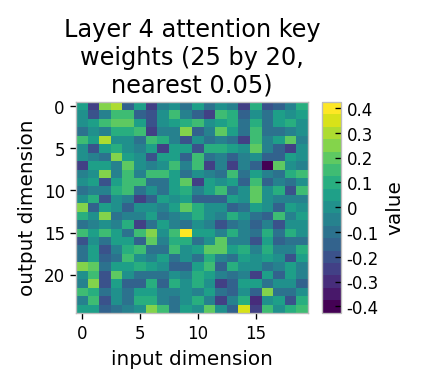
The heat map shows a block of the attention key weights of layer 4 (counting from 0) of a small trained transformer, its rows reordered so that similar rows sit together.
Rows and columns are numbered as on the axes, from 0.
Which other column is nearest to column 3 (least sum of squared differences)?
8
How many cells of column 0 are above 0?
8
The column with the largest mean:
3
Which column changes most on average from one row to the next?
2
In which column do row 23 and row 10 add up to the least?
18
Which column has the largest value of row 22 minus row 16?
0
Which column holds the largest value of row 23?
1
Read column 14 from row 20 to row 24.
-0.05 0.05 0 0.1 0.35
